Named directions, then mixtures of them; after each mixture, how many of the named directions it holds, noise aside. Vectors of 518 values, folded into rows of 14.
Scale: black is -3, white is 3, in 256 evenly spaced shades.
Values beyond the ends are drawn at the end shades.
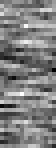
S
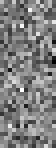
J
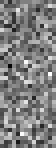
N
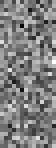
one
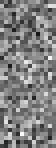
one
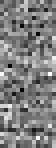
three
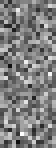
one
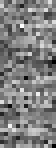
two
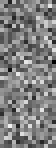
two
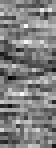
one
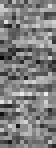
three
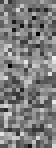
three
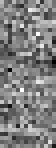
two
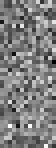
two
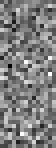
one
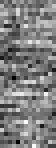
two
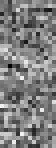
two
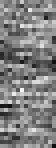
two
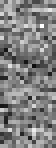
two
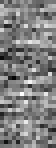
two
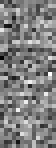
two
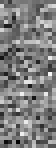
two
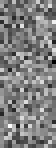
two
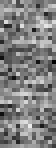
three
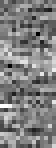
three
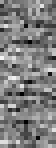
three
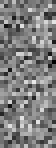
three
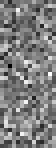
one
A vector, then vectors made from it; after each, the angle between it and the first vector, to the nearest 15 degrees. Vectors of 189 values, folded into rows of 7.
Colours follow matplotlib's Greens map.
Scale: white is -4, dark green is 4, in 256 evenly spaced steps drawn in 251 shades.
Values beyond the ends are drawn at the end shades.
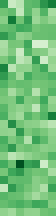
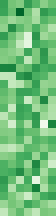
90 degrees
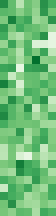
60 degrees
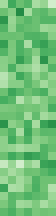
135 degrees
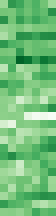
120 degrees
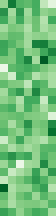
135 degrees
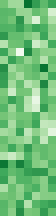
60 degrees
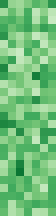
60 degrees
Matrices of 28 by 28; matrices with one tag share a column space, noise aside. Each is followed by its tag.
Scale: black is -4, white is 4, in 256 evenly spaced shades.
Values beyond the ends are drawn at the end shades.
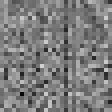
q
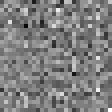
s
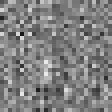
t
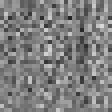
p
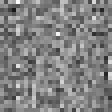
t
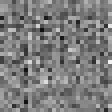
p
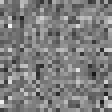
q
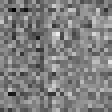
s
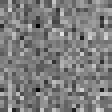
s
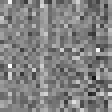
q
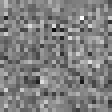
p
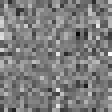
s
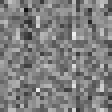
s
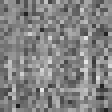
t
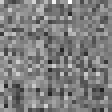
t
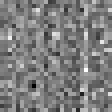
s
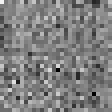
q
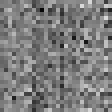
s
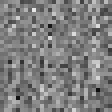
t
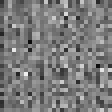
q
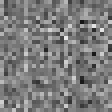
p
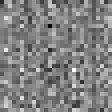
q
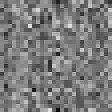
s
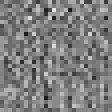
t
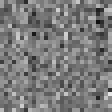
s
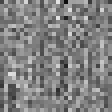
t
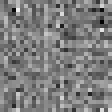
s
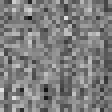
t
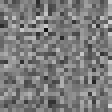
p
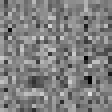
p
